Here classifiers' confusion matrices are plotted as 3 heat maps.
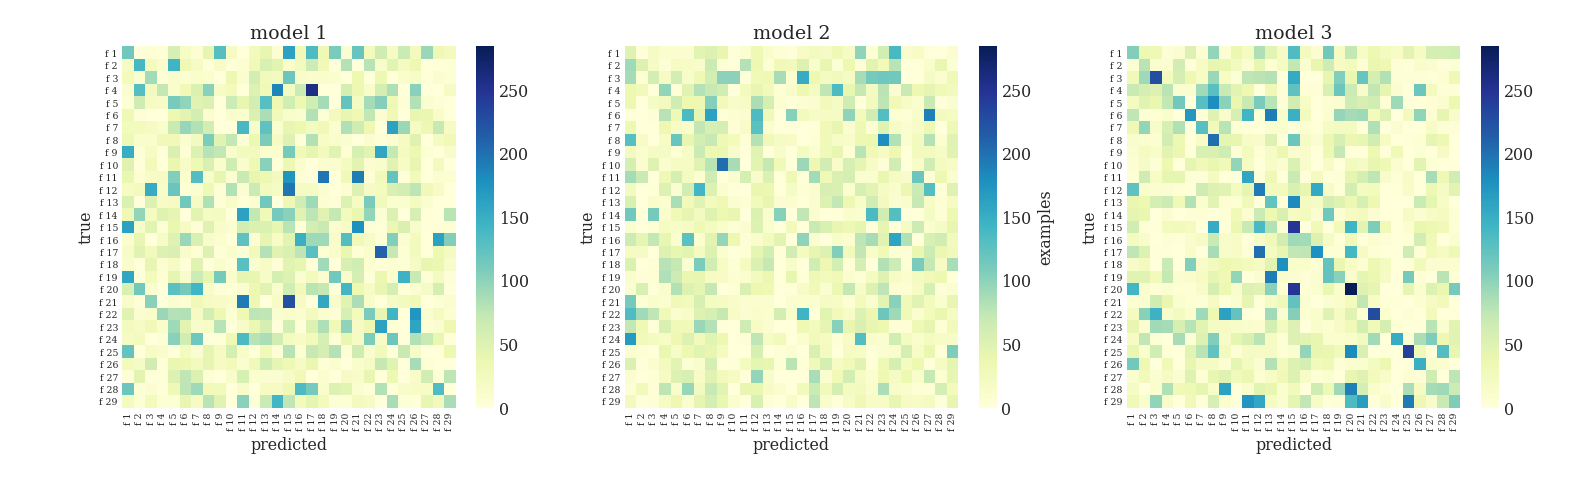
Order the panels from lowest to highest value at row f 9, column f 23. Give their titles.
model 3, model 2, model 1
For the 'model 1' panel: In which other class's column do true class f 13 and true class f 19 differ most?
f 25
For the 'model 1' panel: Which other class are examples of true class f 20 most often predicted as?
f 7
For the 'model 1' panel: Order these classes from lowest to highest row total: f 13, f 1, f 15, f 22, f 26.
f 26, f 13, f 15, f 22, f 1
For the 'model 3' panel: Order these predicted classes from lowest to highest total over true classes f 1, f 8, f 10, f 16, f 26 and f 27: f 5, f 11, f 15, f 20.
f 5, f 11, f 20, f 15
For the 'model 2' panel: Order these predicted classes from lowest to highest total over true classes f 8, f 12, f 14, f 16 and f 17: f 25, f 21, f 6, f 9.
f 25, f 9, f 21, f 6
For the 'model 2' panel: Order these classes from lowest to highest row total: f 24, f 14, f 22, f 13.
f 13, f 24, f 14, f 22
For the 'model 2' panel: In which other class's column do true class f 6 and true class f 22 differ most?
f 27
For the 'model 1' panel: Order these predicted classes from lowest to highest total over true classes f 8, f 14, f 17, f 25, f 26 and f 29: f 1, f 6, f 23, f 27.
f 27, f 6, f 1, f 23
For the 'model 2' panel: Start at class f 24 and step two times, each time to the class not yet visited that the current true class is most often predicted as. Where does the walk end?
f 21
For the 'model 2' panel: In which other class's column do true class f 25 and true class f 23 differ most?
f 19
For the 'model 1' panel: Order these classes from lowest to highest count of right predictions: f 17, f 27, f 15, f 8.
f 27, f 15, f 8, f 17
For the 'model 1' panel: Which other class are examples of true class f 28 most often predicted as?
f 16
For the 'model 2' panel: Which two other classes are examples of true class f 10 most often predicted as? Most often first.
f 9, f 16
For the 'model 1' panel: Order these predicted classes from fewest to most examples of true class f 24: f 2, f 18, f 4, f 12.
f 4, f 2, f 18, f 12
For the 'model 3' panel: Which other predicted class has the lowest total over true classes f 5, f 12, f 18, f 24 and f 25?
f 23
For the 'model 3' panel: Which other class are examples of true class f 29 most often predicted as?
f 25
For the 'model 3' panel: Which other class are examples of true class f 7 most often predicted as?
f 2
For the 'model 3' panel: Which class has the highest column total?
f 15
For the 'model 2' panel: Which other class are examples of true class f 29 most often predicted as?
f 17
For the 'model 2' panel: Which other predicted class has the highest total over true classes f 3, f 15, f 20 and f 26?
f 23
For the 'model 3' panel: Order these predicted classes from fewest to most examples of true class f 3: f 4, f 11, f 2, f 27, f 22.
f 27, f 4, f 22, f 11, f 2
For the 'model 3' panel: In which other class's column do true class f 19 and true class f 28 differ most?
f 20
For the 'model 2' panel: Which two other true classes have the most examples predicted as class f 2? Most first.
f 22, f 11
